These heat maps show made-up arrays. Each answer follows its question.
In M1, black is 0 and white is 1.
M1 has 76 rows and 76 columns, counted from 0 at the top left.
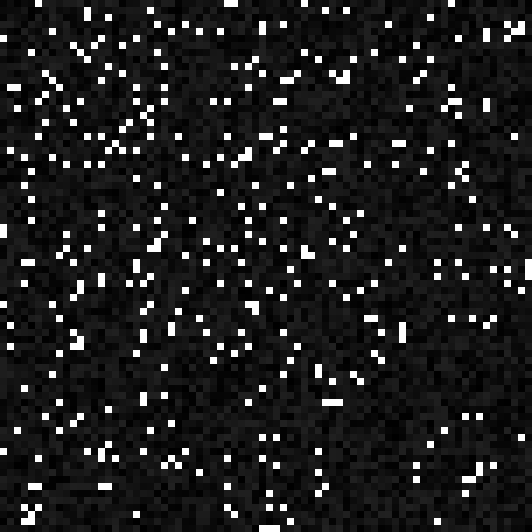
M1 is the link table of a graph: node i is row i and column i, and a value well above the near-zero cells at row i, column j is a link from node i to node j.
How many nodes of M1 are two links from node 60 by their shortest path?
9
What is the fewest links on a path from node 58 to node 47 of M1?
5
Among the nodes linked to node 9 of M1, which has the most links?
node 35
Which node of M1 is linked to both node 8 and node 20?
node 57
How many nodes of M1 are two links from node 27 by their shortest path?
5
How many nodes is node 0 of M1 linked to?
5
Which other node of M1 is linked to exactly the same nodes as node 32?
node 5
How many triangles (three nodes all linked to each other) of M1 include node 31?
3
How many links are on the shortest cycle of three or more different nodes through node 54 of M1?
6
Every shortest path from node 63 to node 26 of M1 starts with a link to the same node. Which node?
node 61
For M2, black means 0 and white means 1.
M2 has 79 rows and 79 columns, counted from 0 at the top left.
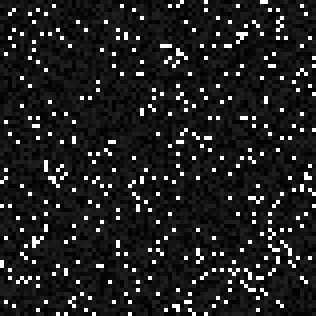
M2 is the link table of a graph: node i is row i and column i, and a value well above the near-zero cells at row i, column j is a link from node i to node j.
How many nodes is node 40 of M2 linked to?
3
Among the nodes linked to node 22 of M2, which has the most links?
node 24
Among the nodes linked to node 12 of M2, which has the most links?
node 44
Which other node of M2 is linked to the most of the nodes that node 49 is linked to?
node 72
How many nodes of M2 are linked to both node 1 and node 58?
0
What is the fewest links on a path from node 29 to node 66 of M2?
3
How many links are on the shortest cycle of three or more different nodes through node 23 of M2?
5
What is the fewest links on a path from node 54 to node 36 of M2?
4
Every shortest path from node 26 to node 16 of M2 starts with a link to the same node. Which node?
node 48
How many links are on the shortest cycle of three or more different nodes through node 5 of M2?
4
